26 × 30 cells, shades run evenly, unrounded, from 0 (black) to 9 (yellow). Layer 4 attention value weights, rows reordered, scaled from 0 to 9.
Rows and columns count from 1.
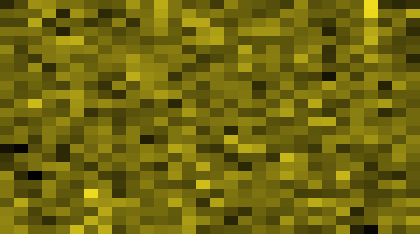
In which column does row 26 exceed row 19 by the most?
6
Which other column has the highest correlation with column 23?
16
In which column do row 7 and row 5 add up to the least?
30
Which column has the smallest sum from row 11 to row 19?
1
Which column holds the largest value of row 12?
3
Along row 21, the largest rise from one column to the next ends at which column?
15
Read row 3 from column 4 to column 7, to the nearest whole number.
2 4 4 2
